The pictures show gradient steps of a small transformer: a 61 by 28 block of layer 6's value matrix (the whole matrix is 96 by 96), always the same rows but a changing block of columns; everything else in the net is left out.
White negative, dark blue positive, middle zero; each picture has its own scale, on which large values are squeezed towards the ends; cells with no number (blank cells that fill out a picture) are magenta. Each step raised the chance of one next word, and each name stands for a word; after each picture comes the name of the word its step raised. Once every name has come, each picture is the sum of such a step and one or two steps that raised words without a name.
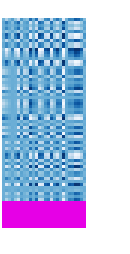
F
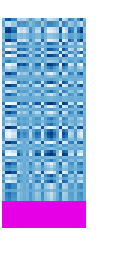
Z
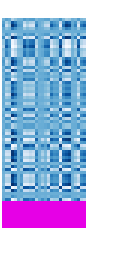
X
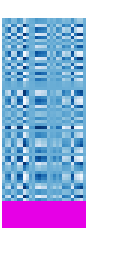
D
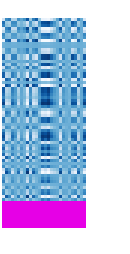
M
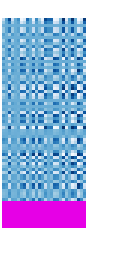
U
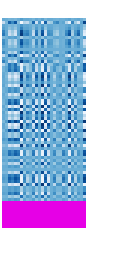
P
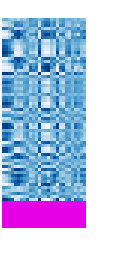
D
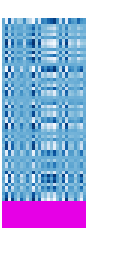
P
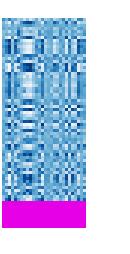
P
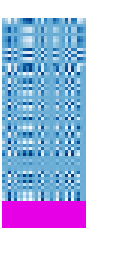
Z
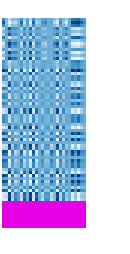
X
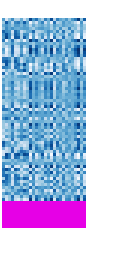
F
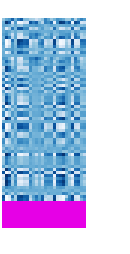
M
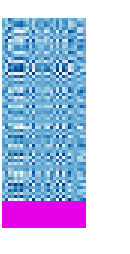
D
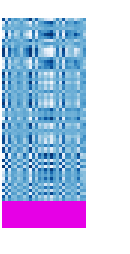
F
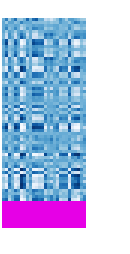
U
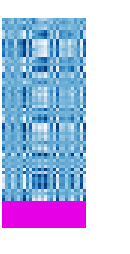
U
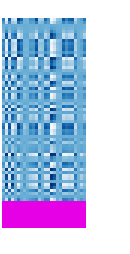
U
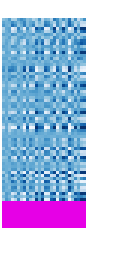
D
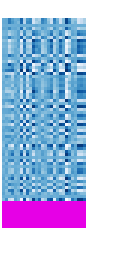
P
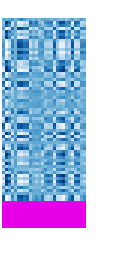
X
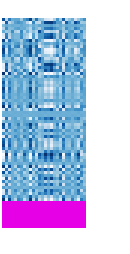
F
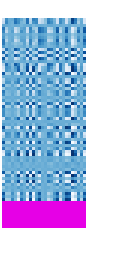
Z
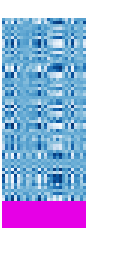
P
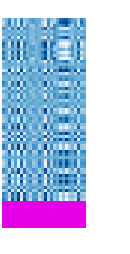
X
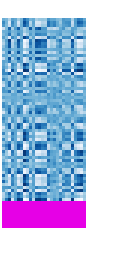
X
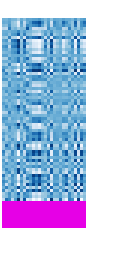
X
